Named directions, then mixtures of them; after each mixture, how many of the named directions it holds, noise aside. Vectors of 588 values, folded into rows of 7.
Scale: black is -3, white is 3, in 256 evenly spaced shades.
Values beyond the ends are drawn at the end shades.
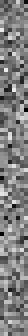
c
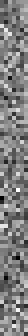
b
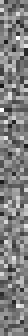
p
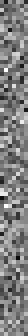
three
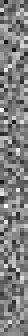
three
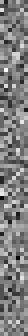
three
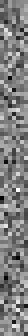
one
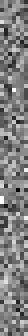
three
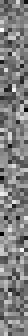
one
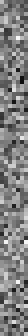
three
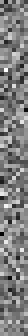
three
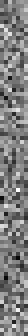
one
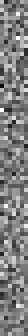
one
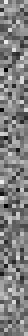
three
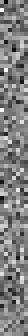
three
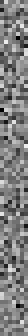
one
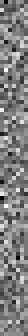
three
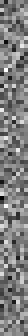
three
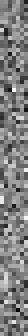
two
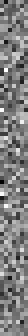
three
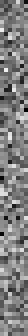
one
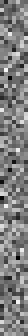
three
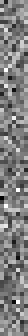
two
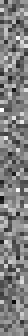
two
